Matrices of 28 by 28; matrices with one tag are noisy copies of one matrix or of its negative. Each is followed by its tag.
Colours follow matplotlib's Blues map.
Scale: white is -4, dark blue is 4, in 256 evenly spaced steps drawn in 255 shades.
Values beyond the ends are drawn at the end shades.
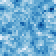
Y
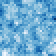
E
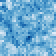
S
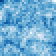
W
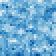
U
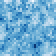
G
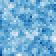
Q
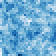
Q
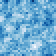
G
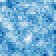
S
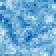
S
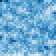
U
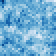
W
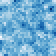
Y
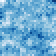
W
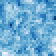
E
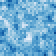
S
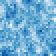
E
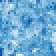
Q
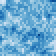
W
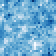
G
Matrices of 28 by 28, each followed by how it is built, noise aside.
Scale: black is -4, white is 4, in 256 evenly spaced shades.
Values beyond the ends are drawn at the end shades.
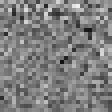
upper triangular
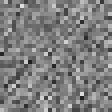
Hankel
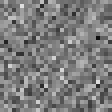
Hankel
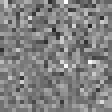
upper triangular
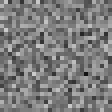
repeating columns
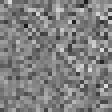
upper triangular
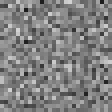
repeating rows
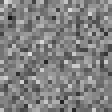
Hankel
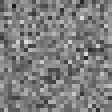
noise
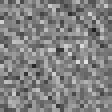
Toeplitz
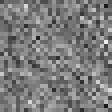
Toeplitz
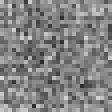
blocks
